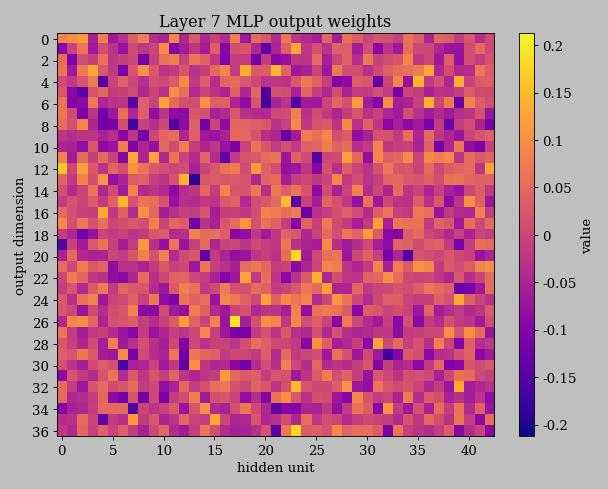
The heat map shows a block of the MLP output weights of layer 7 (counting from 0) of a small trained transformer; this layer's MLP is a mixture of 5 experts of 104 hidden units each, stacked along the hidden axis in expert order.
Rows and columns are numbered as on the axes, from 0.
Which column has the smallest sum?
5
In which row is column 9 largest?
11
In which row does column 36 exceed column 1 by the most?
6
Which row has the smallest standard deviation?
31
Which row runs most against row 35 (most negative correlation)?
16
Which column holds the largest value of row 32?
23
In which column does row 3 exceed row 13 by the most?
13
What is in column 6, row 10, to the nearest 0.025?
0.075
